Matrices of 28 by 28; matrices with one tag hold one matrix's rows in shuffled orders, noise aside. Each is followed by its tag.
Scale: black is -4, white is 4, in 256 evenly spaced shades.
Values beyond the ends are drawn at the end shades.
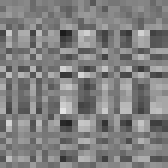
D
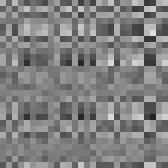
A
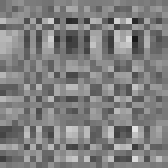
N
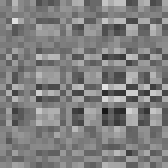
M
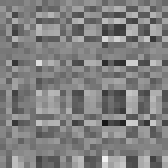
M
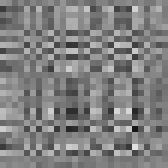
N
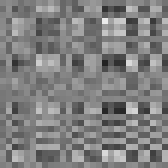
M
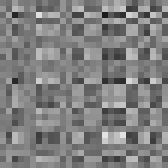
M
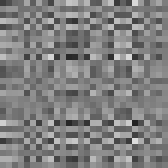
N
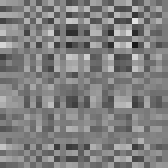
N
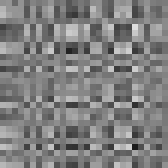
N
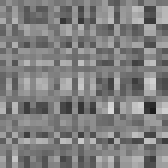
A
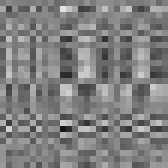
D
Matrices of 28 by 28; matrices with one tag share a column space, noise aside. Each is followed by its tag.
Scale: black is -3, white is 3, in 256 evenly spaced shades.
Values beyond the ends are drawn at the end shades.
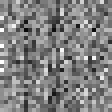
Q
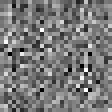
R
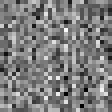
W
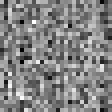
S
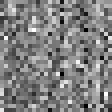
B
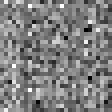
S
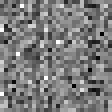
Q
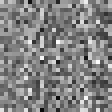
S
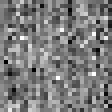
B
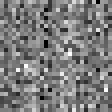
W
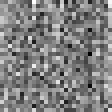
R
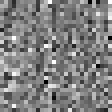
R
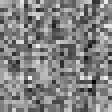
Q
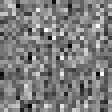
B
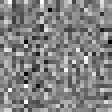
R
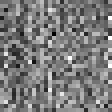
B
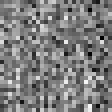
W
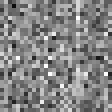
B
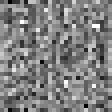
S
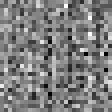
R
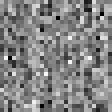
B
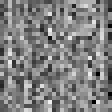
B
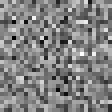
W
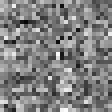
W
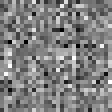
Q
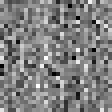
S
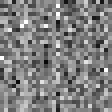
Q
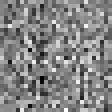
S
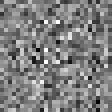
S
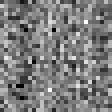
S
